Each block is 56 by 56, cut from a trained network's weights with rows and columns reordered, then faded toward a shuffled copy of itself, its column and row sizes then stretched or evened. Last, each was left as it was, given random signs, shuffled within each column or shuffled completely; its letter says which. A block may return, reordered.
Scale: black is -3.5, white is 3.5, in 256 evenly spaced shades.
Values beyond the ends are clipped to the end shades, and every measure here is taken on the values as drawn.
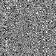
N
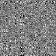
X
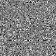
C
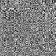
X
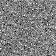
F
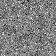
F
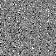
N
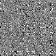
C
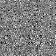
C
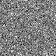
F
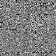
C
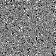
N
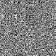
X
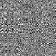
X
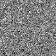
N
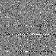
X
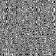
X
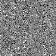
N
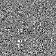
C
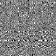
X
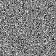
N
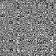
X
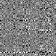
X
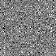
C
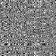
X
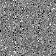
N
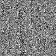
N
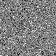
F
